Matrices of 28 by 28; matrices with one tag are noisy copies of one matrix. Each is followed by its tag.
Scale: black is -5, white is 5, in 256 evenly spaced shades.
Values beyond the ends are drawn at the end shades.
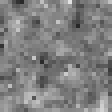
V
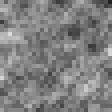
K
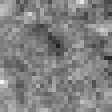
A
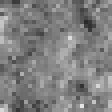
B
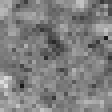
A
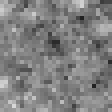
A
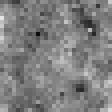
B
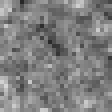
A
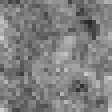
B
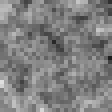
A
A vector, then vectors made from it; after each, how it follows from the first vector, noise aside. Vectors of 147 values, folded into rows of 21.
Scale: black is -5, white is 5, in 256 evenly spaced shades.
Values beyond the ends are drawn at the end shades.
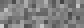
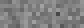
wrapped around, negated, shrunk.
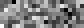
scaled up.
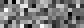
scaled up.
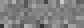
negated, partly zeroed.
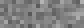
reversed, shrunk.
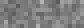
reversed, shrunk.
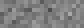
wrapped around, negated, shrunk.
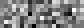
wrapped around, negated, scaled up.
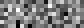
wrapped around, negated, scaled up.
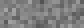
reversed, negated, shrunk.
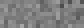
reversed, negated, shrunk.
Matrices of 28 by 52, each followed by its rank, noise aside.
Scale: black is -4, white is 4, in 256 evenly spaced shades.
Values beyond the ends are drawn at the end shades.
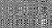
three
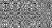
four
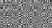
three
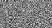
eight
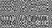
three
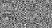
six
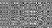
three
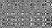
three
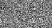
eight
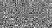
eight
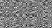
four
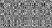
three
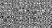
eight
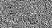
eight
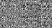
six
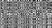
three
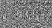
eight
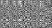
four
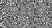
eight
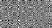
four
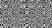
three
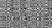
three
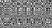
three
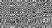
three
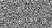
eight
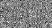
eight
